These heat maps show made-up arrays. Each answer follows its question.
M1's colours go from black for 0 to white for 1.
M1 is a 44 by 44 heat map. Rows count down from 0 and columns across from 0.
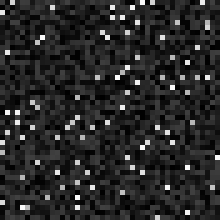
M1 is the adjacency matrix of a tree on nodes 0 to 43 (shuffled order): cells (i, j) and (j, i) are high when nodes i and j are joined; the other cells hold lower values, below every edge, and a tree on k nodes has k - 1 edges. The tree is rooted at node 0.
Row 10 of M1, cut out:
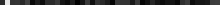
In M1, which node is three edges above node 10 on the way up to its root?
3
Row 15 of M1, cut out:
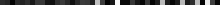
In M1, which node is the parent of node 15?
41
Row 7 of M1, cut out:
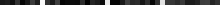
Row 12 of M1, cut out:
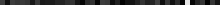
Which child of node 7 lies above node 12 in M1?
21
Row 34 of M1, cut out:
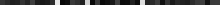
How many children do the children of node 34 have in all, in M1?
1
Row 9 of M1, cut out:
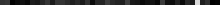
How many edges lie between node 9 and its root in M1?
9
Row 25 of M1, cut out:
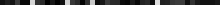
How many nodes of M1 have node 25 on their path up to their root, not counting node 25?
5
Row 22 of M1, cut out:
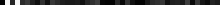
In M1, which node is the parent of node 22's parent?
24
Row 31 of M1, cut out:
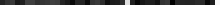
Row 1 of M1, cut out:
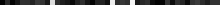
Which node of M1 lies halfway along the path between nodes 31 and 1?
37
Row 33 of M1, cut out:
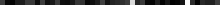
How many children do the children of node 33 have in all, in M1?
3
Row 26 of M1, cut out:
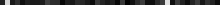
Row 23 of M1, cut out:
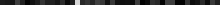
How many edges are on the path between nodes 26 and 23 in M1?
9
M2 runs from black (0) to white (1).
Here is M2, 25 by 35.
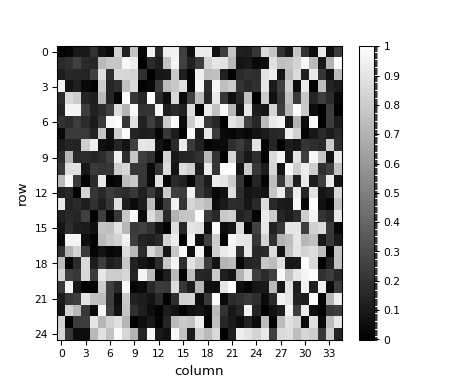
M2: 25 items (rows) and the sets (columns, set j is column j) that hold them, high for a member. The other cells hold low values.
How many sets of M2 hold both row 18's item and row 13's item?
7
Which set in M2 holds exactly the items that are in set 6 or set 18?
7
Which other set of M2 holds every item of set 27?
31
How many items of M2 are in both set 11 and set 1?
2
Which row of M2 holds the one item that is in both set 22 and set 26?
6
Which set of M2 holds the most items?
8
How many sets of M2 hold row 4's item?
12
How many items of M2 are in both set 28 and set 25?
7
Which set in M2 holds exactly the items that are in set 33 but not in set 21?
4
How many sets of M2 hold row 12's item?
9
